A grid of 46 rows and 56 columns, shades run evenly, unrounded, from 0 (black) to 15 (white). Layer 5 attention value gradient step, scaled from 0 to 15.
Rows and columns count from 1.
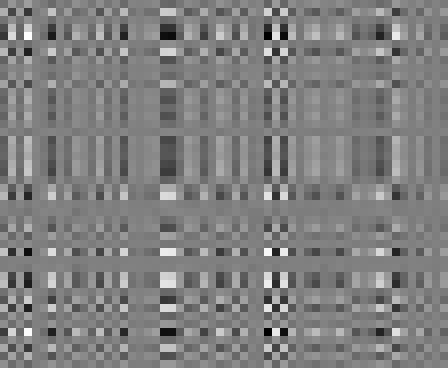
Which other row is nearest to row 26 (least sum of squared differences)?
17
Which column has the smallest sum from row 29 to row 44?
4
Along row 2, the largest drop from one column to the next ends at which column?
35
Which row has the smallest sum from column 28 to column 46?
32
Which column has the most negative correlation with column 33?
27
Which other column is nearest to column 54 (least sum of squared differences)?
47
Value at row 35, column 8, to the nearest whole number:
7
